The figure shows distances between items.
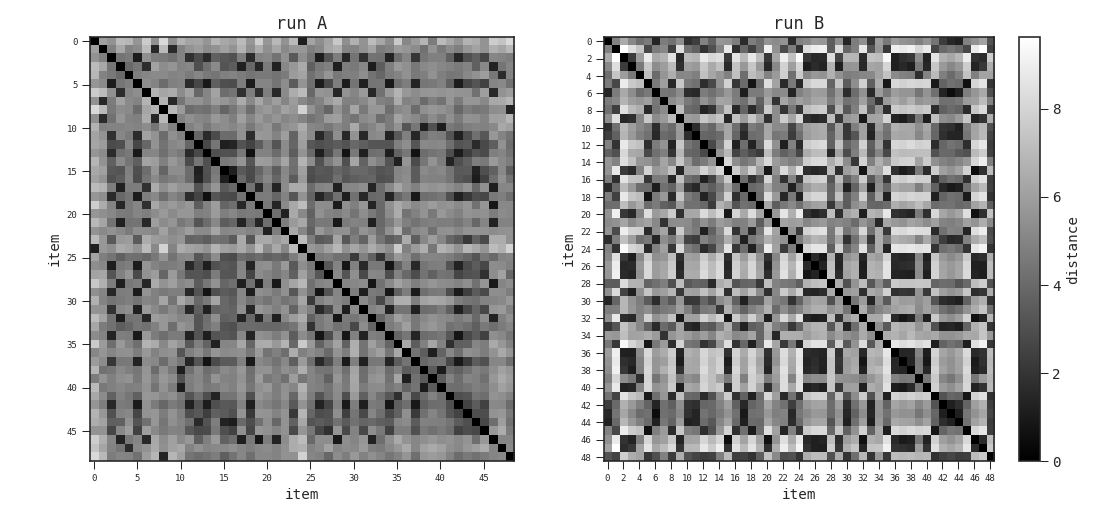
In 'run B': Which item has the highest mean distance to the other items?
14
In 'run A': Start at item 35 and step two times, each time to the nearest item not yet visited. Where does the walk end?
41
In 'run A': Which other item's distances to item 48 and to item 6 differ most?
8
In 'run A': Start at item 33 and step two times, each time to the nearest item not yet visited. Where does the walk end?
30
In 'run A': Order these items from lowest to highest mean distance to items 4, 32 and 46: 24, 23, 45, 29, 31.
29, 31, 45, 23, 24
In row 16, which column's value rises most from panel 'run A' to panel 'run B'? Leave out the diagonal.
15
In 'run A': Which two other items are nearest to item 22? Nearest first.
20, 25
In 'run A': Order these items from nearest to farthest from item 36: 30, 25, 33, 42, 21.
42, 21, 25, 33, 30
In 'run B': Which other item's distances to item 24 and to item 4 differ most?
39
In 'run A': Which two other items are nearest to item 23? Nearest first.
43, 45
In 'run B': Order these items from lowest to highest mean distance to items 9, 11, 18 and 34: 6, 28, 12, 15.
6, 12, 28, 15
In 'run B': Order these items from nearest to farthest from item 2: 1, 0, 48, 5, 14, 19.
0, 19, 48, 14, 5, 1
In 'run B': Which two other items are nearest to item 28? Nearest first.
13, 19
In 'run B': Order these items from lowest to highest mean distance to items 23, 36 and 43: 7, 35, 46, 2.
46, 2, 7, 35
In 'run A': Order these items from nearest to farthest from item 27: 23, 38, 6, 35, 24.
23, 38, 35, 6, 24
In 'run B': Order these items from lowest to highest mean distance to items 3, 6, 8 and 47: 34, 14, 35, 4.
4, 35, 34, 14
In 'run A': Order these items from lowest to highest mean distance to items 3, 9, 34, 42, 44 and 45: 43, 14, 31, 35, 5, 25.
5, 31, 43, 25, 14, 35
